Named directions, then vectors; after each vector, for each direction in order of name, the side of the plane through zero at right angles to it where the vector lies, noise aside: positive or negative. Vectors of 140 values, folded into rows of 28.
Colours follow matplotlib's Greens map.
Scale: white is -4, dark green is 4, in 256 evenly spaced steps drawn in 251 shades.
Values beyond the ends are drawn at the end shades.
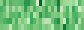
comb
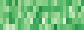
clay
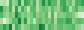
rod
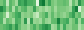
negative, positive, positive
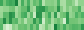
positive, positive, negative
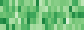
negative, negative, negative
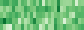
positive, positive, negative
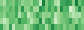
positive, negative, positive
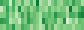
negative, negative, negative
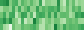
positive, positive, negative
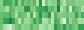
positive, positive, negative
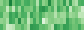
positive, positive, positive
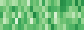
positive, negative, positive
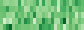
negative, negative, positive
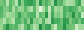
negative, positive, positive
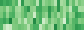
positive, positive, negative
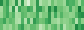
positive, negative, negative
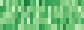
negative, positive, positive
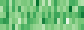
negative, negative, negative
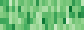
negative, negative, negative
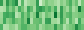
positive, negative, negative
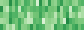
positive, positive, positive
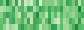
positive, negative, negative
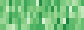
positive, positive, positive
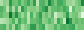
positive, positive, positive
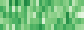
positive, positive, positive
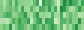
positive, negative, positive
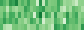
positive, positive, negative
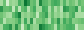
negative, positive, positive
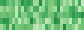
negative, positive, negative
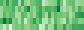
positive, positive, negative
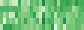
negative, negative, positive
